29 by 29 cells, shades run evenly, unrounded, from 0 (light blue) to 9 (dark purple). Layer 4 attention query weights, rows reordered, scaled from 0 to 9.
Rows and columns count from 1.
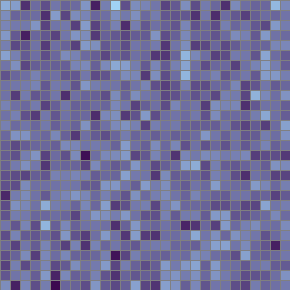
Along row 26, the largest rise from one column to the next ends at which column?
12
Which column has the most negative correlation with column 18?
6
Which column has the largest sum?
25
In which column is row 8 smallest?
19
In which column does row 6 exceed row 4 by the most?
16
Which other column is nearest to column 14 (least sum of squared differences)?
29
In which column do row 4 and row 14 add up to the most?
10
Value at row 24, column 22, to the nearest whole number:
3
